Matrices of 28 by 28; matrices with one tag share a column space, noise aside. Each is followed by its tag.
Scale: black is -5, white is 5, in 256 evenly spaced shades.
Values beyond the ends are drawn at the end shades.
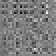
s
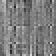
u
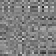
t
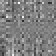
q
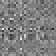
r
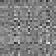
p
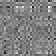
t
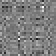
t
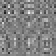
s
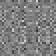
p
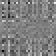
q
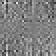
q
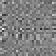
r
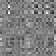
s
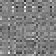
t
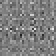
r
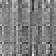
u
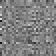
p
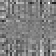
q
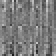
u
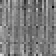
u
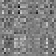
s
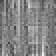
u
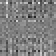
q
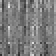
u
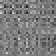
s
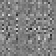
r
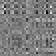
s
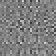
p
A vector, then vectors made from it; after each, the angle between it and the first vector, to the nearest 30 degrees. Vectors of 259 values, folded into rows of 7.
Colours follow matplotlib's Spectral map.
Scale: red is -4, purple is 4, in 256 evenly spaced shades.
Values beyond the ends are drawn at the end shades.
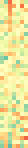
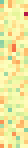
90 degrees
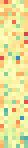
120 degrees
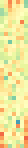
60 degrees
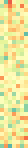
30 degrees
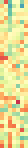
150 degrees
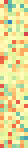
150 degrees
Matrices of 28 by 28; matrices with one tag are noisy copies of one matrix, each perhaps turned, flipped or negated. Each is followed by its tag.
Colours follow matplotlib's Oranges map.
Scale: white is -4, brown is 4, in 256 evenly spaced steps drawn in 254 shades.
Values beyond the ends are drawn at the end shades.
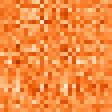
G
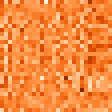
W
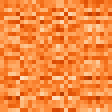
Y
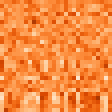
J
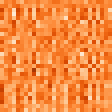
Y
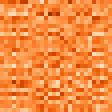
Y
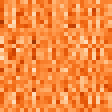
Y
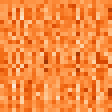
Y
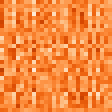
Y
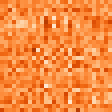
G
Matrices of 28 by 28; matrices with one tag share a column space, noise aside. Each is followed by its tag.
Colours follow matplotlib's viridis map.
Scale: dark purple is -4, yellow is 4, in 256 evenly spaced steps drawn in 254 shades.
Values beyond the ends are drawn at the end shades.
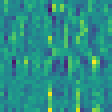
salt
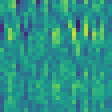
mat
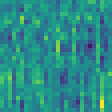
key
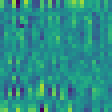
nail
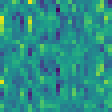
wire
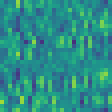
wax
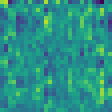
wire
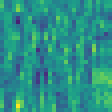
key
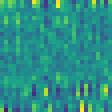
nail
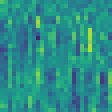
key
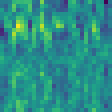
mat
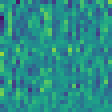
wire
